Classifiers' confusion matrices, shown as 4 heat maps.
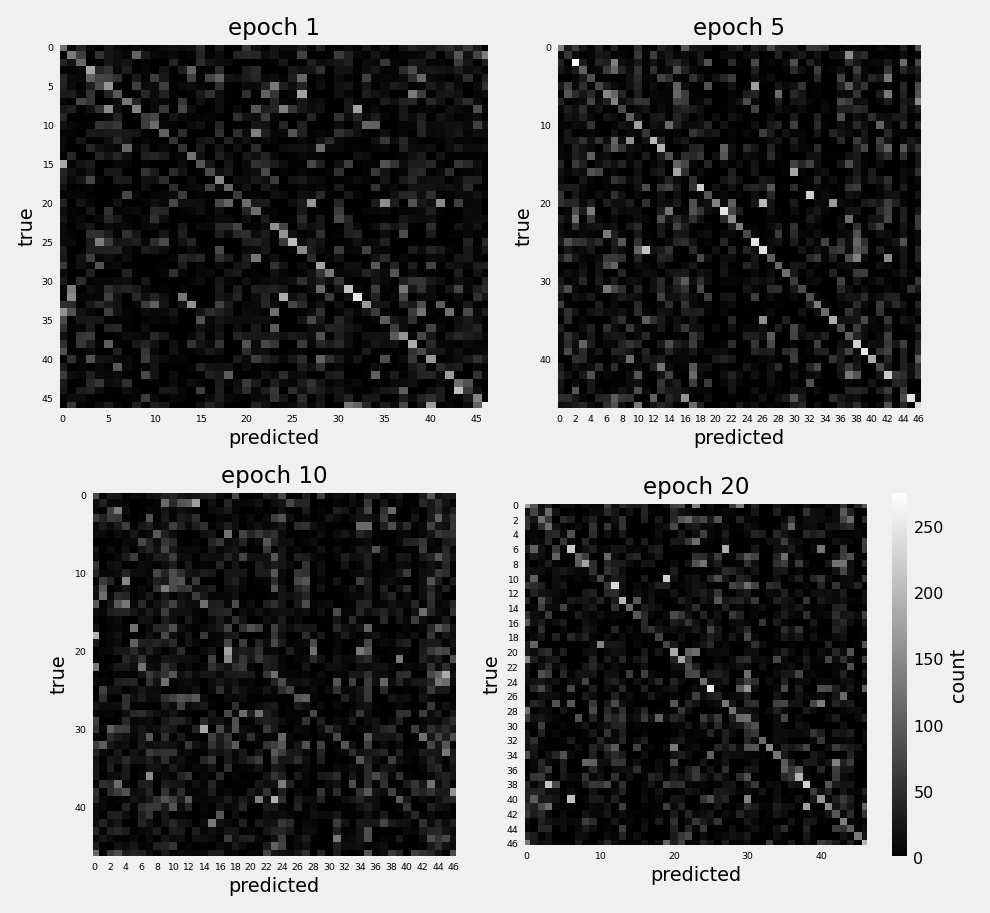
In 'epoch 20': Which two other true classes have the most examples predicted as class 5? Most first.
34, 14
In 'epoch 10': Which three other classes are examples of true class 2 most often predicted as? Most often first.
3, 38, 35
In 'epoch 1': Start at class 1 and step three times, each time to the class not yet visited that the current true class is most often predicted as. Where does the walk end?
28
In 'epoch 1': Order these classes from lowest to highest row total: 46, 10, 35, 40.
35, 10, 40, 46
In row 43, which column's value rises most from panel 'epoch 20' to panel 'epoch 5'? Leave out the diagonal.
32
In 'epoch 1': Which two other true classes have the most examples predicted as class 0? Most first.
15, 34
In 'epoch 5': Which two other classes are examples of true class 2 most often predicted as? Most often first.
7, 44
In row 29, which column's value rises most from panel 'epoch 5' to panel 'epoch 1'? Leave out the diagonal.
36
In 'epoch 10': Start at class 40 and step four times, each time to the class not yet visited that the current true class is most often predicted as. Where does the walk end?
24
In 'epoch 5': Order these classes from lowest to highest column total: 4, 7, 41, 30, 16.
41, 4, 16, 30, 7
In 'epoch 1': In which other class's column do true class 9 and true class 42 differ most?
18
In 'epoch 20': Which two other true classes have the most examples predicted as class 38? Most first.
41, 33
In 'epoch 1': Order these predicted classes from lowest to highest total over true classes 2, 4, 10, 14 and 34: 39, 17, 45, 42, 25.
25, 45, 42, 17, 39
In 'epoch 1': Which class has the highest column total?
0
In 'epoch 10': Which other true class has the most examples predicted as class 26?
11
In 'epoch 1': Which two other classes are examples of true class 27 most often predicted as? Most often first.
21, 3
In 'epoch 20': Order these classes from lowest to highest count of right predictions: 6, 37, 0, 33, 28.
28, 33, 0, 37, 6
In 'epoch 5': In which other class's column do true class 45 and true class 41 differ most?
16
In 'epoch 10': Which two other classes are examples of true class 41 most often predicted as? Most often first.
16, 7
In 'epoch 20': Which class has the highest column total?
30
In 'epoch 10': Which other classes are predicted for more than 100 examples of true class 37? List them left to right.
3, 24, 43
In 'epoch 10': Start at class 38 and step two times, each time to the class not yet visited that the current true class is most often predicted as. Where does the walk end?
0
